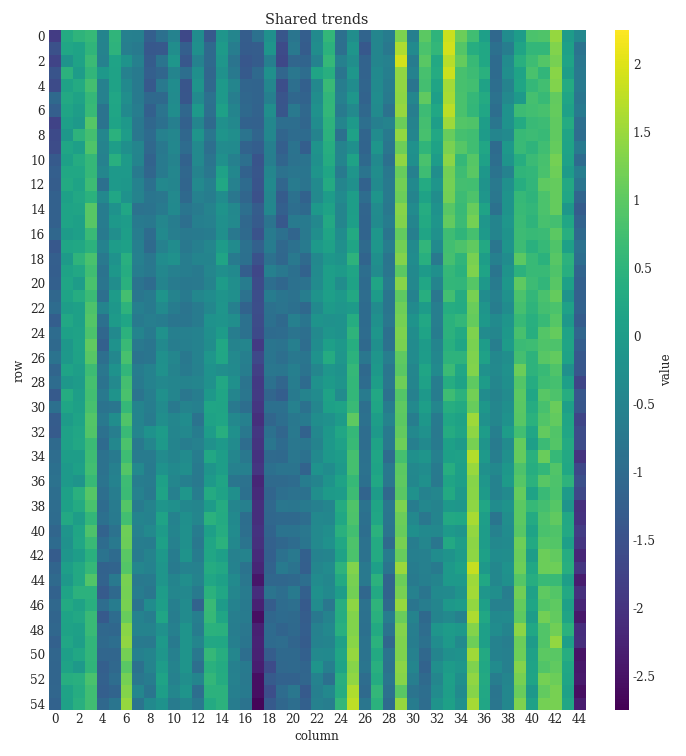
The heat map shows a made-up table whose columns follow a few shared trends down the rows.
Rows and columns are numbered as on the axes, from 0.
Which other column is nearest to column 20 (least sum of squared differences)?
28
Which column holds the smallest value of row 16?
17
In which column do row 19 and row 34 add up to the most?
35
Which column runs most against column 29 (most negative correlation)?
19
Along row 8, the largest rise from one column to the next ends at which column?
29
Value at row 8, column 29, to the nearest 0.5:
1.5
